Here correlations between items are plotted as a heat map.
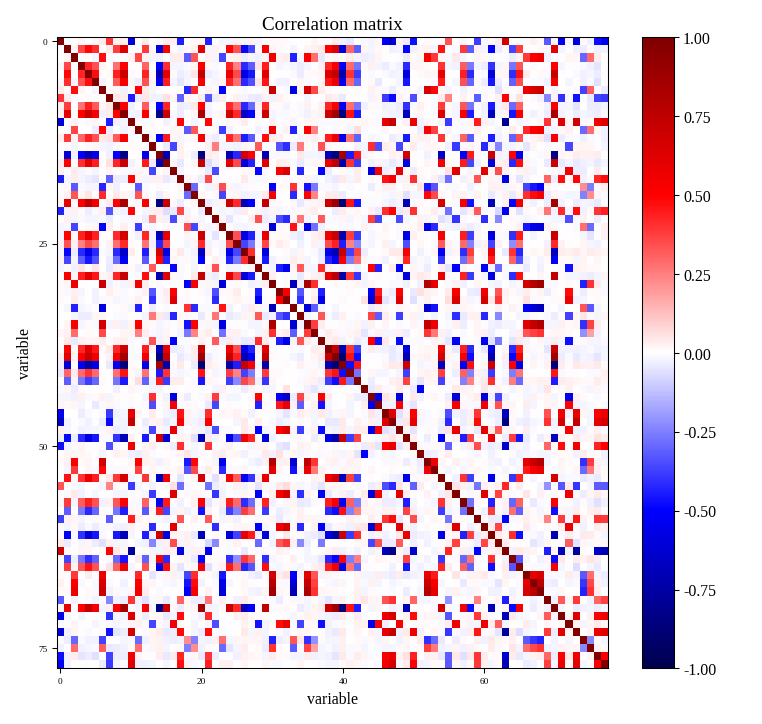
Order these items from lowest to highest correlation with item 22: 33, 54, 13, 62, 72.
72, 62, 54, 33, 13
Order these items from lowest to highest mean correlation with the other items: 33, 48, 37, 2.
33, 37, 48, 2
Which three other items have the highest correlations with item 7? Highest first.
63, 0, 55
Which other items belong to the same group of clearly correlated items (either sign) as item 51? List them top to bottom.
43
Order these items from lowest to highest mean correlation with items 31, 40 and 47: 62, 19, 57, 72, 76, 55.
57, 55, 19, 62, 72, 76
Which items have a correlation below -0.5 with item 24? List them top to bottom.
14, 26, 40, 49, 61
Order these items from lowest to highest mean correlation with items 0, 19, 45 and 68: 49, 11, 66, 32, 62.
49, 62, 32, 11, 66
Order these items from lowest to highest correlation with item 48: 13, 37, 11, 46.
37, 13, 46, 11
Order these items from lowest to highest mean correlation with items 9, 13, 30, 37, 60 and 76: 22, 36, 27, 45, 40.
40, 27, 45, 22, 36
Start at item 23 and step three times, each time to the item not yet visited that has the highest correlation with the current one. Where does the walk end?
74
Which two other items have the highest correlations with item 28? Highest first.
44, 37
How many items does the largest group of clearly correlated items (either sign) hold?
28
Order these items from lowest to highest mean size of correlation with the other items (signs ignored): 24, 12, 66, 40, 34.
34, 66, 12, 24, 40
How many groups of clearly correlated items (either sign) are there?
5
